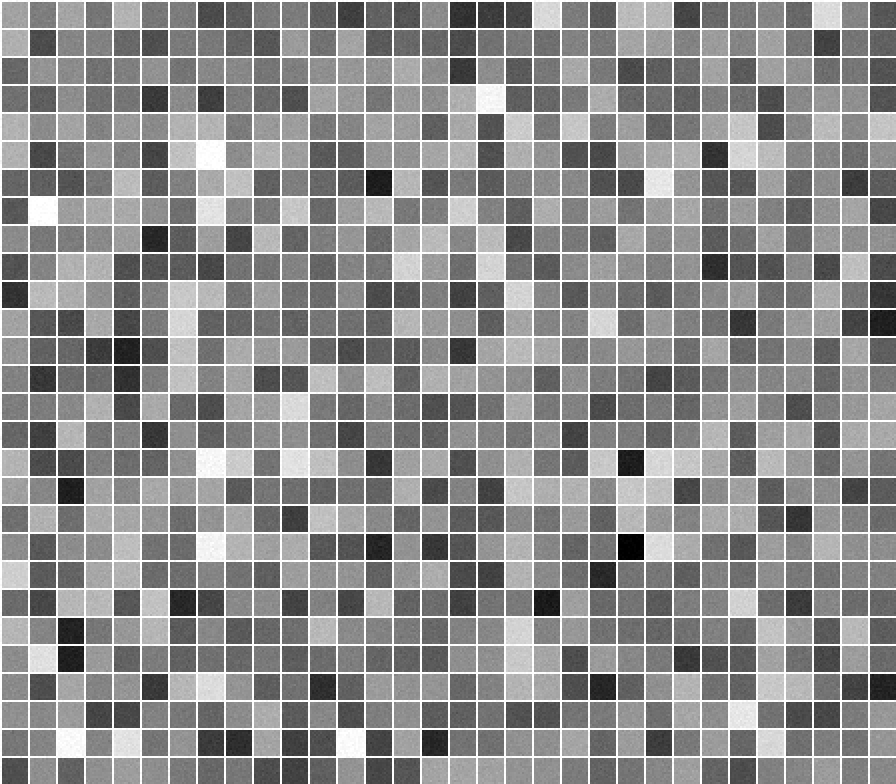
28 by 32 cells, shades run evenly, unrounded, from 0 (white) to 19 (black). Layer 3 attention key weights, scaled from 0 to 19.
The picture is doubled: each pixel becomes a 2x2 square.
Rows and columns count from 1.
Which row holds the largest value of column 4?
13
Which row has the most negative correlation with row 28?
26
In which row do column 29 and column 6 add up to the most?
9
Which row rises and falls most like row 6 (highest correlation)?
25
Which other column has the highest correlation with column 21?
6
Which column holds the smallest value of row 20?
8
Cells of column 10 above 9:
17
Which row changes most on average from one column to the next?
27
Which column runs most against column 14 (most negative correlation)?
24
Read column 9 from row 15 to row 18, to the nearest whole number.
7 10 4 12
